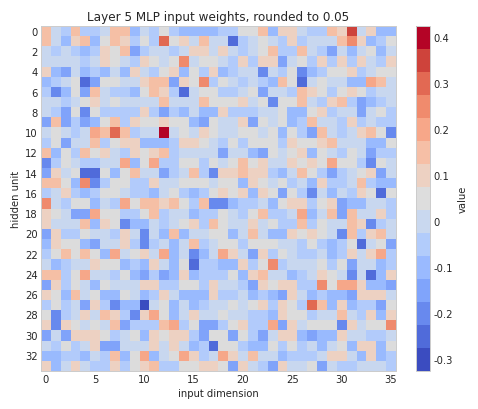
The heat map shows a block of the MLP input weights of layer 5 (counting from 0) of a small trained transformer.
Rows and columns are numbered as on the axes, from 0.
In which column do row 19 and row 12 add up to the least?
33
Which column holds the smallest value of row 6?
14
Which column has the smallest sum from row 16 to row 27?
10
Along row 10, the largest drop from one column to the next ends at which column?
13
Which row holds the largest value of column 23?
23
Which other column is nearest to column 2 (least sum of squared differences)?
19
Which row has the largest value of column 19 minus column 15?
22
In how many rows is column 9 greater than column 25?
8
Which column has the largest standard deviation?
4
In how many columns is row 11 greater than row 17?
19
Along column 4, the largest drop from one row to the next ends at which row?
16
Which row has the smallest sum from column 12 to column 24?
26
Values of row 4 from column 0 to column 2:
0.1 -0.1 -0.15
